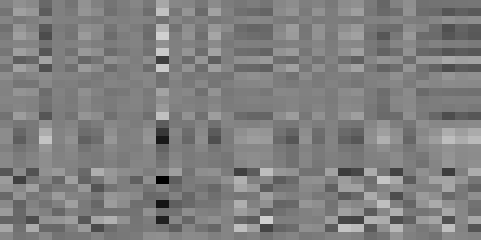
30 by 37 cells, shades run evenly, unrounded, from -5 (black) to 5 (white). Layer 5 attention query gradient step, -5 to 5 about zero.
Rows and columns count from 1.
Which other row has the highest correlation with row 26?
23
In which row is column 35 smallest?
22
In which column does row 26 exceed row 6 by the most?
30
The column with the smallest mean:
13
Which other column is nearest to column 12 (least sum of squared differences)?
16
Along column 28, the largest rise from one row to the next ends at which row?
29
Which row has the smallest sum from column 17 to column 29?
18
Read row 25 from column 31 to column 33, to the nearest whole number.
-2 0 1
